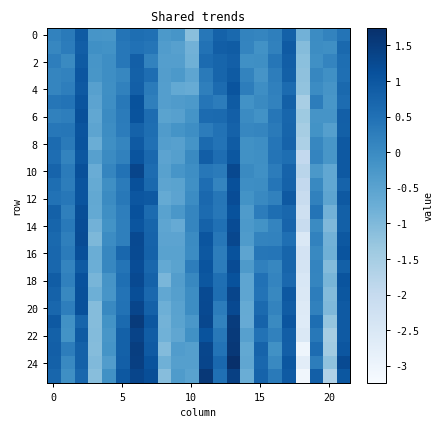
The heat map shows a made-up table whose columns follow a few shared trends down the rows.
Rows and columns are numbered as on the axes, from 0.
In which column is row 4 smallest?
18
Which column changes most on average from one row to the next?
19
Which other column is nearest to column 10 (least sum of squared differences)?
4
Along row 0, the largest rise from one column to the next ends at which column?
11
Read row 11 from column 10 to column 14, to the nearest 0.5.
0 0.5 0 1 0
